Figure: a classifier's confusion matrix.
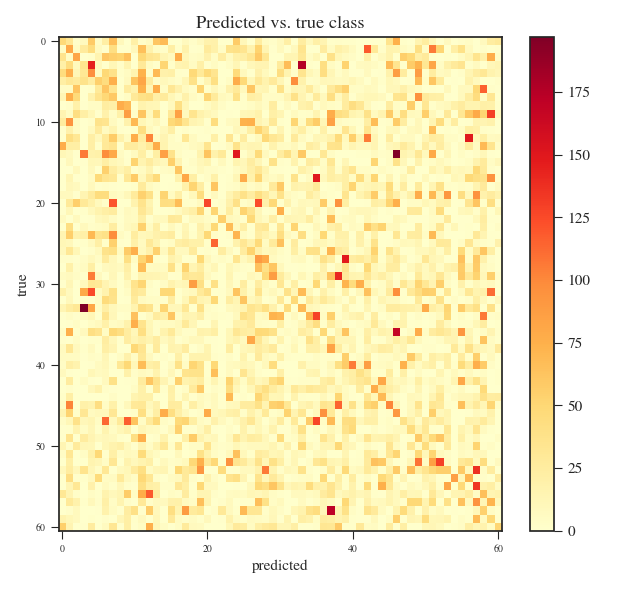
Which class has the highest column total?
11
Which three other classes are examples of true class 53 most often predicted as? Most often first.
57, 28, 19
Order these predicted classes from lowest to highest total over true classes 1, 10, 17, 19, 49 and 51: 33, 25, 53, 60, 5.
60, 33, 53, 5, 25
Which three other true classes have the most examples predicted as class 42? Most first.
1, 12, 40
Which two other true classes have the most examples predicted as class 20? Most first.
46, 14
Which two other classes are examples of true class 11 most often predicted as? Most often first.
51, 27
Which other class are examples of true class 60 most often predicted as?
12
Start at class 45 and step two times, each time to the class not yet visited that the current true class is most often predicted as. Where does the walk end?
37
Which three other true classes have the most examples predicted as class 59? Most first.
9, 31, 17
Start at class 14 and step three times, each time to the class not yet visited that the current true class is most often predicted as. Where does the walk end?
55
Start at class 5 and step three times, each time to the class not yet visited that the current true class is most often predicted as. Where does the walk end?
21
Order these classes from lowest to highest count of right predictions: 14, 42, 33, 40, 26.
42, 26, 33, 14, 40
